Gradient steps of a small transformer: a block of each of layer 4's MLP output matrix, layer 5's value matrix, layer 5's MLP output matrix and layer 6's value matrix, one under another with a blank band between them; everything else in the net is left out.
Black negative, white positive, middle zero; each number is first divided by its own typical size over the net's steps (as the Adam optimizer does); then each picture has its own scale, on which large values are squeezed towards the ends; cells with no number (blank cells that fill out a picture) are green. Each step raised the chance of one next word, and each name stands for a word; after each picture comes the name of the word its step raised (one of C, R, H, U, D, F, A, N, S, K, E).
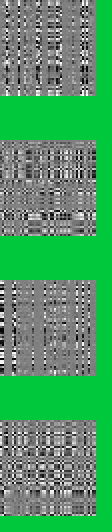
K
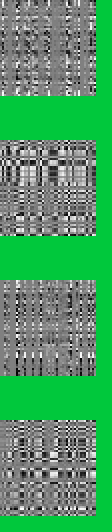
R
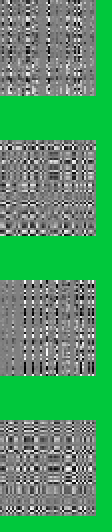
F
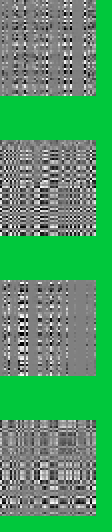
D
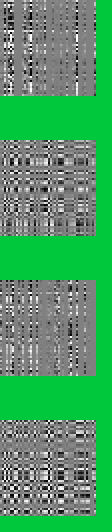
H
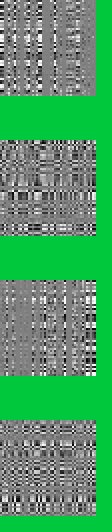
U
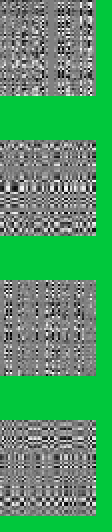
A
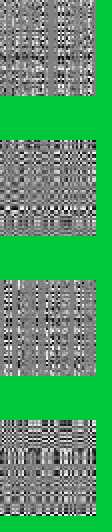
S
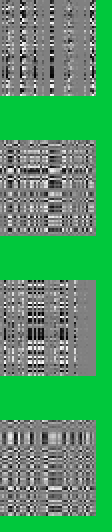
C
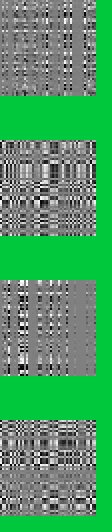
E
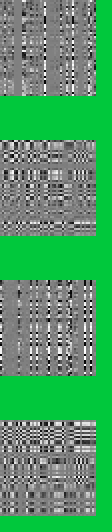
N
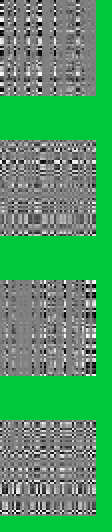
F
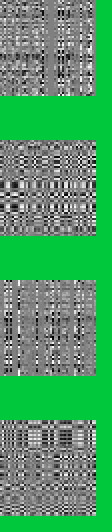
C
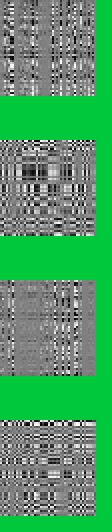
N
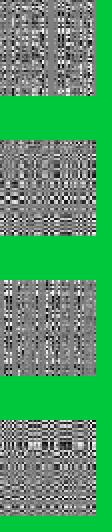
E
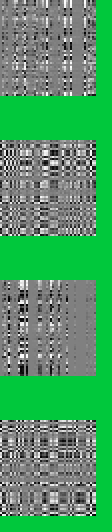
R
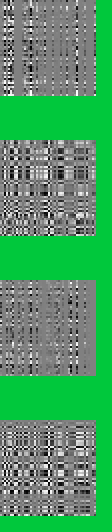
K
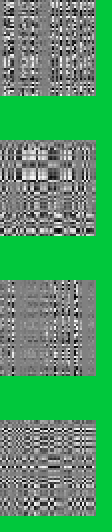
A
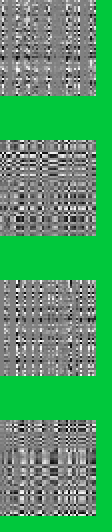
S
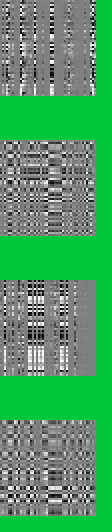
H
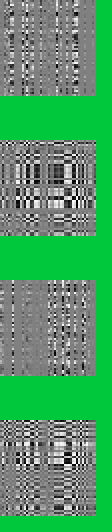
E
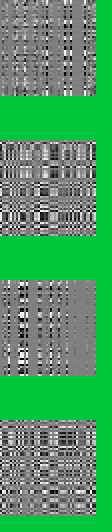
K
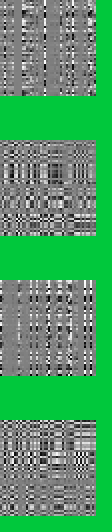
E
